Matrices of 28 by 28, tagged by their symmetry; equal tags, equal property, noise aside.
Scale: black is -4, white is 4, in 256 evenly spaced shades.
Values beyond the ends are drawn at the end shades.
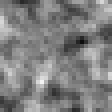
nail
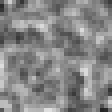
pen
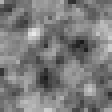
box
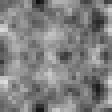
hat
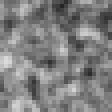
nail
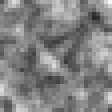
pen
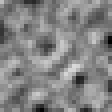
box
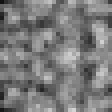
hat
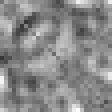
box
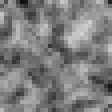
pen
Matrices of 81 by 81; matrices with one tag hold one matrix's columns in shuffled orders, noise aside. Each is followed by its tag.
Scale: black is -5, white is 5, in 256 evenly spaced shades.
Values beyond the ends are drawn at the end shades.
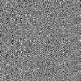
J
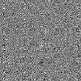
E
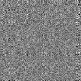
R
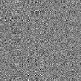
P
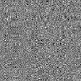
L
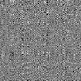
R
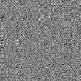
L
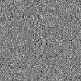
L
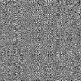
R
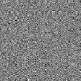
P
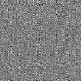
R
